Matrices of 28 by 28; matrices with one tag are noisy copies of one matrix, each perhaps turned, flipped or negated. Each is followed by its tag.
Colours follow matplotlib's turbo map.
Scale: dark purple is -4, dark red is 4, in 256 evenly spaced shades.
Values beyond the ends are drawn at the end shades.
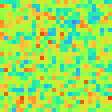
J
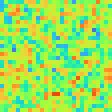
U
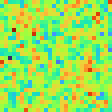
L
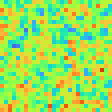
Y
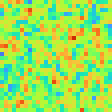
U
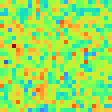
J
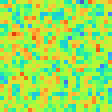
U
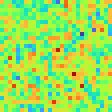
U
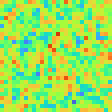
L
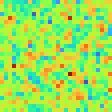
U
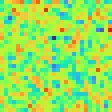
U
